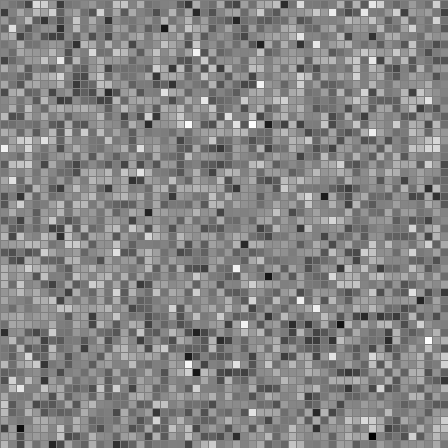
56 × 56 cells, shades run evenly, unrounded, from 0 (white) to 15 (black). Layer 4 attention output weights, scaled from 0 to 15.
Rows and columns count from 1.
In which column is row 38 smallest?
38
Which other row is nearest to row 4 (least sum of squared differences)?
48
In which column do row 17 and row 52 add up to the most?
40
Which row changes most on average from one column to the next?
16
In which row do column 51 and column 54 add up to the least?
13
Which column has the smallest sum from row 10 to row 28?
4
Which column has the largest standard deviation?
47
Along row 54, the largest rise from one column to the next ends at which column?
3
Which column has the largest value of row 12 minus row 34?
30
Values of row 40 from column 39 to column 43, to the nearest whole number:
7 7 4 6 10
